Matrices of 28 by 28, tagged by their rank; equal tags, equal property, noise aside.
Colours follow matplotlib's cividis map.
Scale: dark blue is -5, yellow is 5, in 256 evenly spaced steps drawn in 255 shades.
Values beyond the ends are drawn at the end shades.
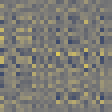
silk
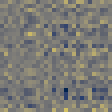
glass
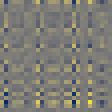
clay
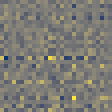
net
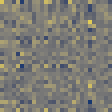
net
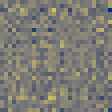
glass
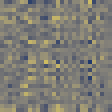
net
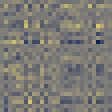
silk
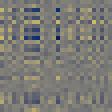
clay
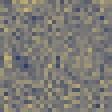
glass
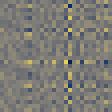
clay
